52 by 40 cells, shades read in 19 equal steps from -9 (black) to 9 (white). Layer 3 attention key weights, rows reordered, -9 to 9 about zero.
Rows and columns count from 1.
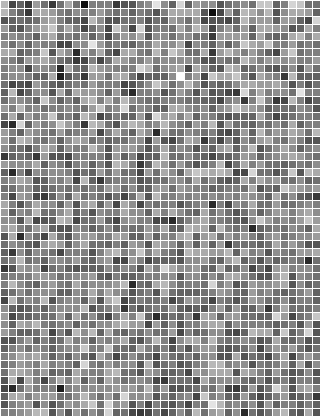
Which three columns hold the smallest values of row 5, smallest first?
27, 14, 19
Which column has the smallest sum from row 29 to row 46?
23
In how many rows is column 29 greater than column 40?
24
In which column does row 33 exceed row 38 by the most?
30
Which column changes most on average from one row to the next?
20
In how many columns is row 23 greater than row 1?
16
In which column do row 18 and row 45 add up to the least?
28
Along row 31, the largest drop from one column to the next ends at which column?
29
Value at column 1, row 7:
3
